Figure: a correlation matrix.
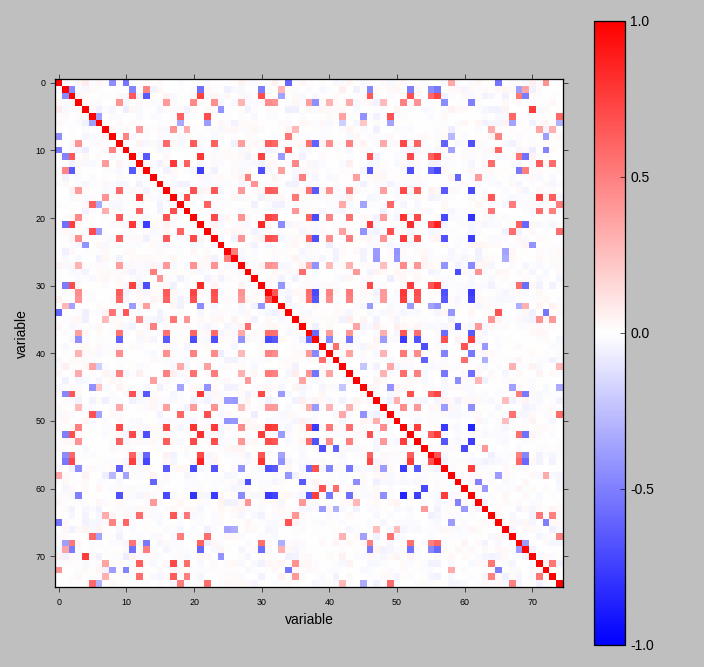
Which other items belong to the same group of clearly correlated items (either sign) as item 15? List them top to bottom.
29
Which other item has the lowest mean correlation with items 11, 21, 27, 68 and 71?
13
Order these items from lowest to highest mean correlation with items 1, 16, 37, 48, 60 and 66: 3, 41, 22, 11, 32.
11, 22, 41, 3, 32
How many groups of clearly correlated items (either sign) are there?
10
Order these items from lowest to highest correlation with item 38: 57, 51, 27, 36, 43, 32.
51, 32, 43, 27, 36, 57
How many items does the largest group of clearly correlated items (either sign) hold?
17
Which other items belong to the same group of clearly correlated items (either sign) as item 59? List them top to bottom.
14, 28, 36, 44, 62
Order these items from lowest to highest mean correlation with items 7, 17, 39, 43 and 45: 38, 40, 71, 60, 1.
38, 1, 40, 60, 71
